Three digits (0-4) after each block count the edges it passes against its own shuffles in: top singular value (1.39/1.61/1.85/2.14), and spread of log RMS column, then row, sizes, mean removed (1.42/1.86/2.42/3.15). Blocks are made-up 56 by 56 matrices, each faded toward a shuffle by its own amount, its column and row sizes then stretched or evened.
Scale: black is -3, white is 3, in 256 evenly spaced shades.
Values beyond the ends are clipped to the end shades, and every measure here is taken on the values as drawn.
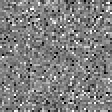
2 0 1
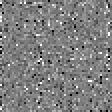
0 2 0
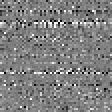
4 0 4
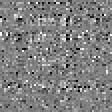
3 0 3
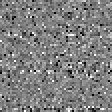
2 0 2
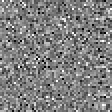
2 0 1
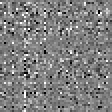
1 3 3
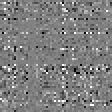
1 3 4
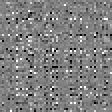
4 3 3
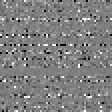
1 1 4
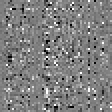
2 4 1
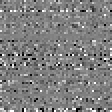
1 1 4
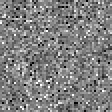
2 0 0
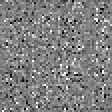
1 2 1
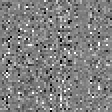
1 3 0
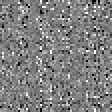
3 3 0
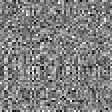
4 0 2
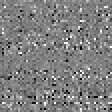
2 2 3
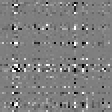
4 3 4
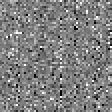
2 2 0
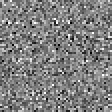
2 0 2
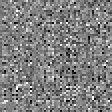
3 2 1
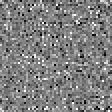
1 0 2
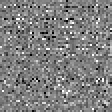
1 1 3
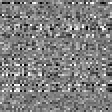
4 0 4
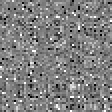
3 2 0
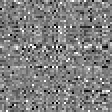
4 0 2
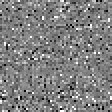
0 0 2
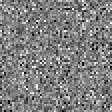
2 2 1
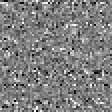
1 1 2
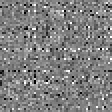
2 1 3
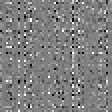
4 4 2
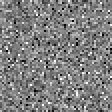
1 0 0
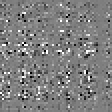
0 4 4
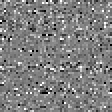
1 1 3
